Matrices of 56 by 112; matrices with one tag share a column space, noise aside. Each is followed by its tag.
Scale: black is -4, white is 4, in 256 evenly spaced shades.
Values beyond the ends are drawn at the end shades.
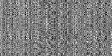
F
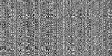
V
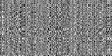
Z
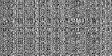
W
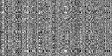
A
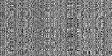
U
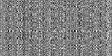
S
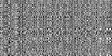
Z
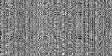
F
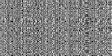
W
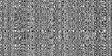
S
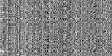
A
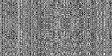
F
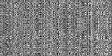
F
